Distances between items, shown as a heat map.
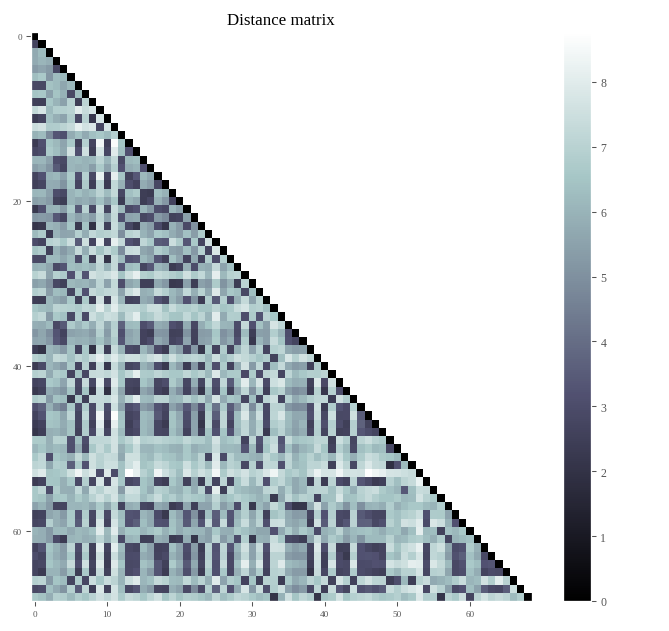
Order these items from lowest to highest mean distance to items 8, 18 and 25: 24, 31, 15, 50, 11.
15, 50, 24, 31, 11
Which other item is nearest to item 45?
40
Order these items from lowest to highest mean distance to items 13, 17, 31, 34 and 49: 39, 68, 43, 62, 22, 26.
43, 62, 22, 26, 68, 39
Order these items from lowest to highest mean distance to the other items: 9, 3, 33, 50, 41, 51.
3, 50, 41, 51, 33, 9
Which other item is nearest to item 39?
68
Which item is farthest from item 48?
53
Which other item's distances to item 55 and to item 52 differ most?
49
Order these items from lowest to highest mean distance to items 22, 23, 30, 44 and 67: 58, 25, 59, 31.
58, 59, 25, 31
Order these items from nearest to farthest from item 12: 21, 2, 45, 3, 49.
3, 2, 45, 21, 49
